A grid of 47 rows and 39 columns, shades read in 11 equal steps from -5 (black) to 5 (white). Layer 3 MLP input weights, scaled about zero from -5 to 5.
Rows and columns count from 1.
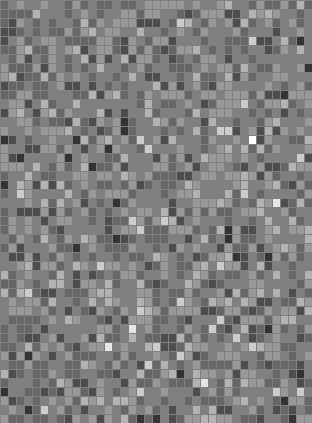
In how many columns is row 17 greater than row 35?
16
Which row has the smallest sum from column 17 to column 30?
27
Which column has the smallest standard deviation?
5
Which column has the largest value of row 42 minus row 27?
29
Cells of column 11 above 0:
16
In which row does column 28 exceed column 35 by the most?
15
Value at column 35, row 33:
2
